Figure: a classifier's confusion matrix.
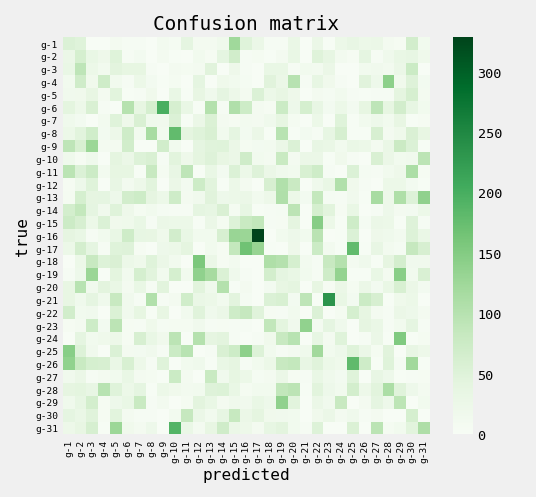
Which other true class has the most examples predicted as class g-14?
g-20
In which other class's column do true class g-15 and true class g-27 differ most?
g-22
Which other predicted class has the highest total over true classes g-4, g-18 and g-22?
g-12
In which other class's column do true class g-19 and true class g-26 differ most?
g-25
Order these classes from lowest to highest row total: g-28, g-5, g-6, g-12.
g-5, g-12, g-28, g-6
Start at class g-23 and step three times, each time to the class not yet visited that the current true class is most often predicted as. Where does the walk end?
g-10
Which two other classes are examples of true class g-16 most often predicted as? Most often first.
g-17, g-15
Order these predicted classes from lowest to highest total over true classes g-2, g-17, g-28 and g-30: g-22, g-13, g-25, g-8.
g-8, g-13, g-22, g-25
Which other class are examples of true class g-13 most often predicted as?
g-31
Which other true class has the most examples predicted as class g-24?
g-19
